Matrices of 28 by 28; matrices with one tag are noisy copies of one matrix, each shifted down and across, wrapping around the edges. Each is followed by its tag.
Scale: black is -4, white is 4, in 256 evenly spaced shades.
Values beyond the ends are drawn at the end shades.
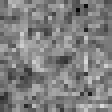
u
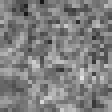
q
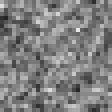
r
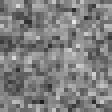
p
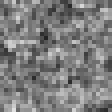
u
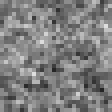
q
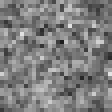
p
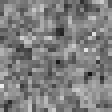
u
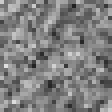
r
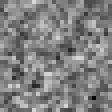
r
